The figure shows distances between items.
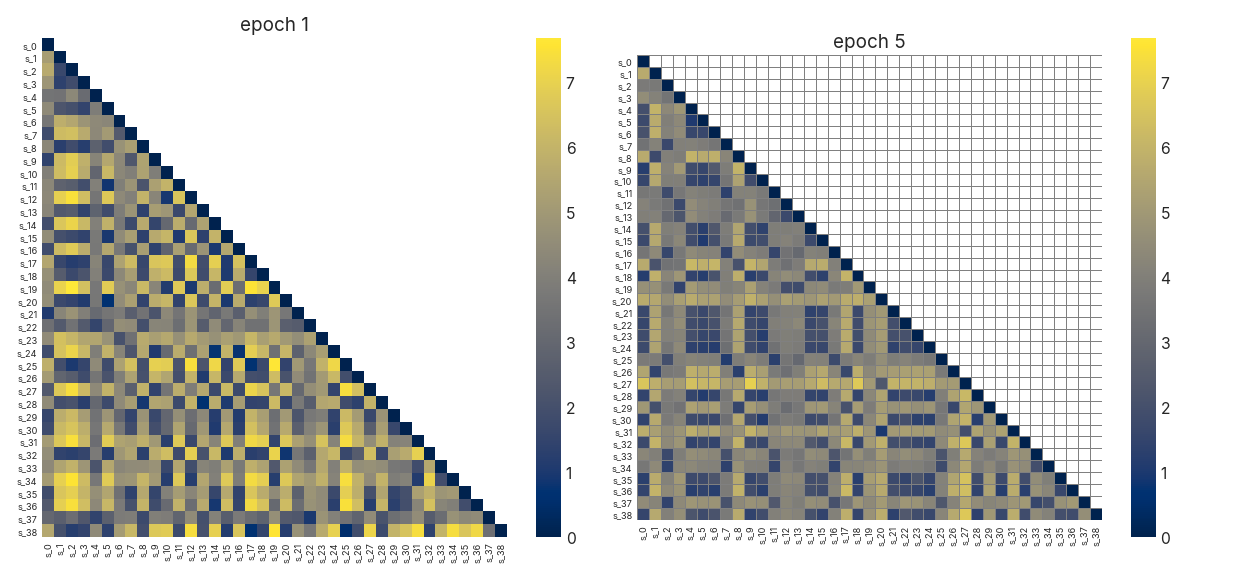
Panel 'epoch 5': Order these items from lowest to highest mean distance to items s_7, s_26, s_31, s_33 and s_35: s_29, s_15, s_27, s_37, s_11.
s_11, s_37, s_29, s_15, s_27
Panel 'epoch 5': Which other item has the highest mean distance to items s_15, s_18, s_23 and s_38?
s_27
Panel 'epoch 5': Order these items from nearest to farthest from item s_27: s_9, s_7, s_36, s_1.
s_7, s_1, s_36, s_9
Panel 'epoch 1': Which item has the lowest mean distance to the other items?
s_37
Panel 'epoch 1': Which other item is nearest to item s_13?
s_28
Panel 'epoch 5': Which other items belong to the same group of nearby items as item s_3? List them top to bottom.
s_12, s_13, s_19
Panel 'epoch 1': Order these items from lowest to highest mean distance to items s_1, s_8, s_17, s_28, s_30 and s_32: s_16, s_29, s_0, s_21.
s_21, s_0, s_29, s_16
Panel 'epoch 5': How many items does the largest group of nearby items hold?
19
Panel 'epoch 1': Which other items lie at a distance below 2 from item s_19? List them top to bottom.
s_10, s_12, s_31, s_34
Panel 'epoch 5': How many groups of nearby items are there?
5
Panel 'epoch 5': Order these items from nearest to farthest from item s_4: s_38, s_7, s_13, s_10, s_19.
s_10, s_38, s_7, s_13, s_19
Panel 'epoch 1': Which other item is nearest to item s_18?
s_15
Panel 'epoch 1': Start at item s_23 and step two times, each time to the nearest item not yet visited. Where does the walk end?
s_7
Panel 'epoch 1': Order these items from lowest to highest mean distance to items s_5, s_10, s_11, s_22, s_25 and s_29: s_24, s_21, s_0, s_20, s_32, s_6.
s_20, s_32, s_21, s_0, s_6, s_24
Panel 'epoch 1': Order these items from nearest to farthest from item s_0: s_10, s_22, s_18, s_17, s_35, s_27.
s_35, s_27, s_22, s_10, s_18, s_17
